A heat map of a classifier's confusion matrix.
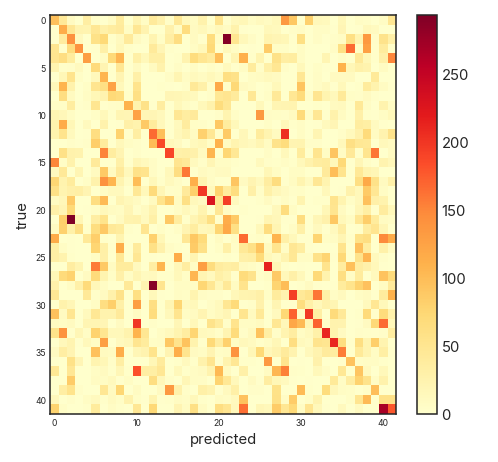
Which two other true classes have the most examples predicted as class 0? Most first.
15, 23
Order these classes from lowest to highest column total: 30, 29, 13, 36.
36, 13, 30, 29
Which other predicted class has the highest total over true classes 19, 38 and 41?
40
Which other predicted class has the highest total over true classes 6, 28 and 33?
12
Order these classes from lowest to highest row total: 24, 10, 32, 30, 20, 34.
20, 10, 30, 24, 32, 34
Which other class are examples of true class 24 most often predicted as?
8
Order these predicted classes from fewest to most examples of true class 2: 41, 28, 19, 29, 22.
29, 28, 41, 22, 19
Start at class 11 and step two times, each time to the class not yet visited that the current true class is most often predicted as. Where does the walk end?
16
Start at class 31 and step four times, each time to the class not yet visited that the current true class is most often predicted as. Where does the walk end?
25
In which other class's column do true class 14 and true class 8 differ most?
39
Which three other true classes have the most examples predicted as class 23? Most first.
41, 4, 40
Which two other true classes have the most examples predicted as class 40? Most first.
41, 32
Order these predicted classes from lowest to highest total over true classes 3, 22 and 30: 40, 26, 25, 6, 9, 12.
9, 25, 40, 12, 26, 6
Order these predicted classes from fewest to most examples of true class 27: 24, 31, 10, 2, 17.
31, 10, 24, 2, 17
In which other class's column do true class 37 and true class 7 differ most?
28
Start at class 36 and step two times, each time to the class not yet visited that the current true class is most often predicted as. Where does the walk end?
5
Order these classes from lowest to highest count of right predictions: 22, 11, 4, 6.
22, 11, 6, 4
